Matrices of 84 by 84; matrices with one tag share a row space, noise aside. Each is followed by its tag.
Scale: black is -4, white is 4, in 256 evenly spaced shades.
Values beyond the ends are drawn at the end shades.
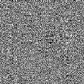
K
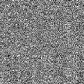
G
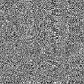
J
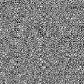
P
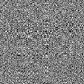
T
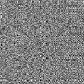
P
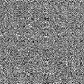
T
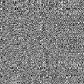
P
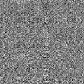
T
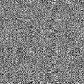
J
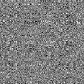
K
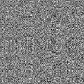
J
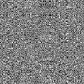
K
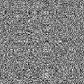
T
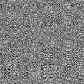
G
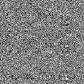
K
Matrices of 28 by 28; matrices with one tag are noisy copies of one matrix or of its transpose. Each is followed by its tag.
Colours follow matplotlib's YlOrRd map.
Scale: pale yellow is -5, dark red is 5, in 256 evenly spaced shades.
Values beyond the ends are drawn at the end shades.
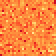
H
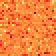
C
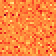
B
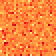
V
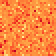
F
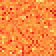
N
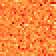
F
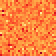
H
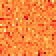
C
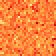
C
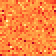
H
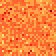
N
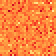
N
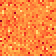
B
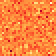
N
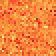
N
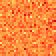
V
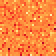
V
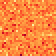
V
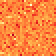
C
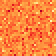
N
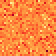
B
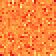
H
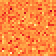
N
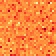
N
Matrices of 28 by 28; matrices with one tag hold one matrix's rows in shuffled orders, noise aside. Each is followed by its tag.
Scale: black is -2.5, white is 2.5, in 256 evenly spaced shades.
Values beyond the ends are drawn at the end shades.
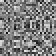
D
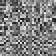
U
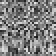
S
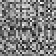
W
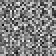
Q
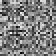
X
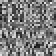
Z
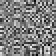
D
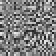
D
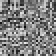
X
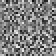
Q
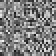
D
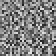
Q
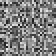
U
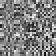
D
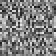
Z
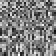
Z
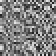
D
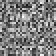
W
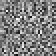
Q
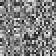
D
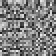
X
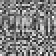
W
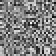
D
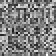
S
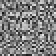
W
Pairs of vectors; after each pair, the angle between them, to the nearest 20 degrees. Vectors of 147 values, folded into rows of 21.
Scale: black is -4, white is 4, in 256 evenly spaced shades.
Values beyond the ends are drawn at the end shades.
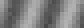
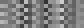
100 degrees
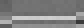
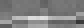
20 degrees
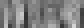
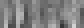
20 degrees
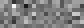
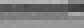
80 degrees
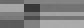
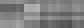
160 degrees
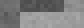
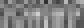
80 degrees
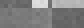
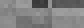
160 degrees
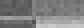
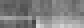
20 degrees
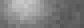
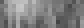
40 degrees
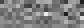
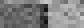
60 degrees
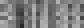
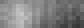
120 degrees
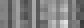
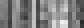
20 degrees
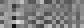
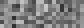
40 degrees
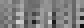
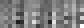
160 degrees
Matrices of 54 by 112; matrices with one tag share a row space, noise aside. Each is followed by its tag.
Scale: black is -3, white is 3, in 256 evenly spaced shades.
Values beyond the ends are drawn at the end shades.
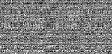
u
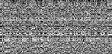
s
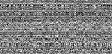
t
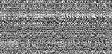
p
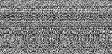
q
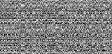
p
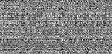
p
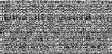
s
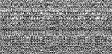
u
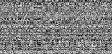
t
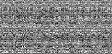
t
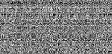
q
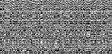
s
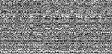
t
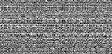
p
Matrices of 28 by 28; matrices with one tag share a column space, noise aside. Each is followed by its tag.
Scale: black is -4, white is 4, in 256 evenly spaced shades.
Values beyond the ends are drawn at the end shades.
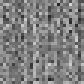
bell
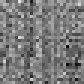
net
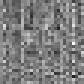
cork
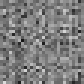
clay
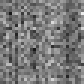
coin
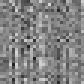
net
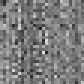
cork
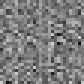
clay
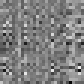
clay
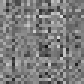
net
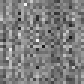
coin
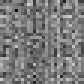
net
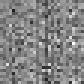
clay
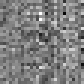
coin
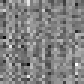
net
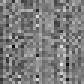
net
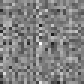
clay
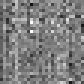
bell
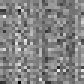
clay
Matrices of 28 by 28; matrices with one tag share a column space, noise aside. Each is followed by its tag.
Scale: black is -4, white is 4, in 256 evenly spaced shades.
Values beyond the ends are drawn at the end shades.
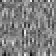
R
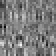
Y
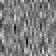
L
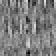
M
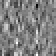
L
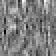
M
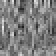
M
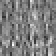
Y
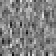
R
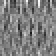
M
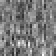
Y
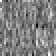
R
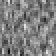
L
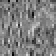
R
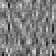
L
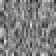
R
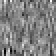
L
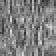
M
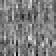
Y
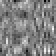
L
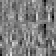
Y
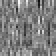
M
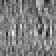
M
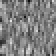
L
